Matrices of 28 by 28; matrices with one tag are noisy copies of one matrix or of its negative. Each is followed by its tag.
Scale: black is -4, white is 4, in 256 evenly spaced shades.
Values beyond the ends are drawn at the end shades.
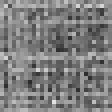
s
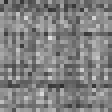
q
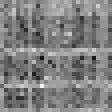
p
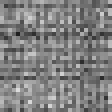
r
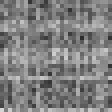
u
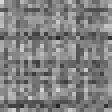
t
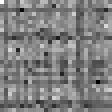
t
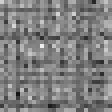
t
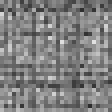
q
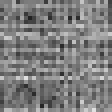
r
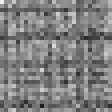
t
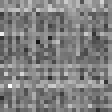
q
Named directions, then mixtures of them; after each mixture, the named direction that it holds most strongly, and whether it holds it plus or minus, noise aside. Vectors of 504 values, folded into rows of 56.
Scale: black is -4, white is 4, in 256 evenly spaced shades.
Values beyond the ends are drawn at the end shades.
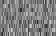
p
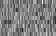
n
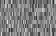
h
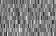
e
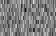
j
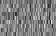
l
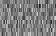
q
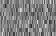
p, minus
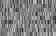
n, plus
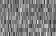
p, minus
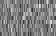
q, minus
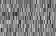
l, plus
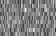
j, minus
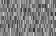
j, plus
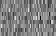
l, plus
